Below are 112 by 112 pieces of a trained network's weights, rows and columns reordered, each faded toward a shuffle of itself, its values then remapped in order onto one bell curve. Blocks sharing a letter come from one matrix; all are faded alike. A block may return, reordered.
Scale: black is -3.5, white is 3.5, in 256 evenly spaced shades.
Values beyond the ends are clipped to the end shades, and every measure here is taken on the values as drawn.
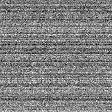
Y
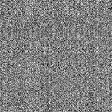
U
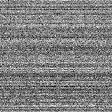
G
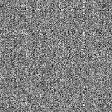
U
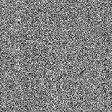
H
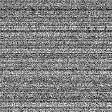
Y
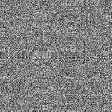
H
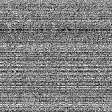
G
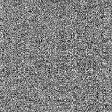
H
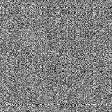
U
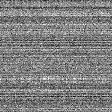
G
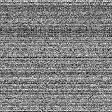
G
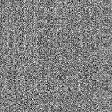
H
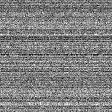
G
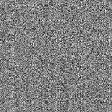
U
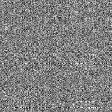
U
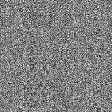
H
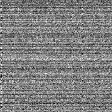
Y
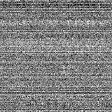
Y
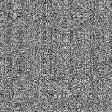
U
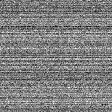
G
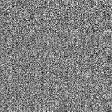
U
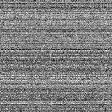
G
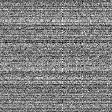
Y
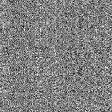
U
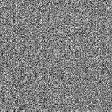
H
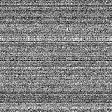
Y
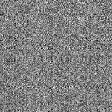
U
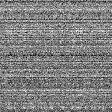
Y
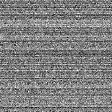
Y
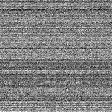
G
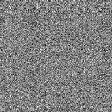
U
